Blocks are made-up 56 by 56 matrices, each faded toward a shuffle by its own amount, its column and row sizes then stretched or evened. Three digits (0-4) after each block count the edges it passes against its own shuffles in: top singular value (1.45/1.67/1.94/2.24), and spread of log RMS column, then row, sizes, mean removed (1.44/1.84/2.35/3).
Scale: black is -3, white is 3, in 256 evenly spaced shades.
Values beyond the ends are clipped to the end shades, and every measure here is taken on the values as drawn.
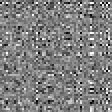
4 3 3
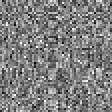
4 0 0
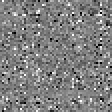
0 2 2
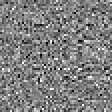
3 0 1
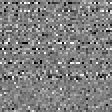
3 0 4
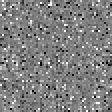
1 0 1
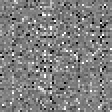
2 2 1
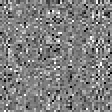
4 3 0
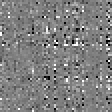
1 4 2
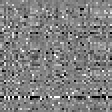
4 0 3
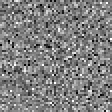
3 0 0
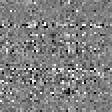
2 2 4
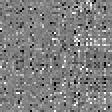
2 3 1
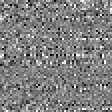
3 0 3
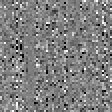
0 4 0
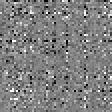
0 3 3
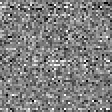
1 0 3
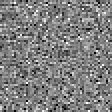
3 1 0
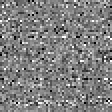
1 0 3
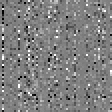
1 4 0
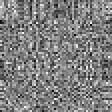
4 2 0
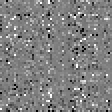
0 3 1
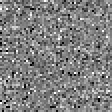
0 1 1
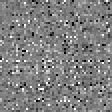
2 1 2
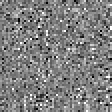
0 1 1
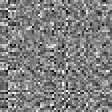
4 3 2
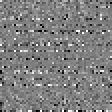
1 1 4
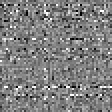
1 1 4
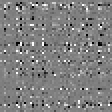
3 3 4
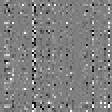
4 4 2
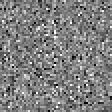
0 1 0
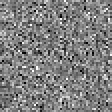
2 1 0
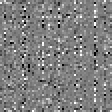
1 4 1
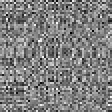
4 2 1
